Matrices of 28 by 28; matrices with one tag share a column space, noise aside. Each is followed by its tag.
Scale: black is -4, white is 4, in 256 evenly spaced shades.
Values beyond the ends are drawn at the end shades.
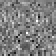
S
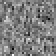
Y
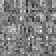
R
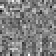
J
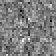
Y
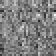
R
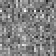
R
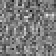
R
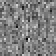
Y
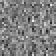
S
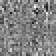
J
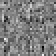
Y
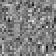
Y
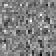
S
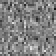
Y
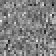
S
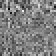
J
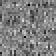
S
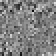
J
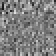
J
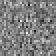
S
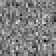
S
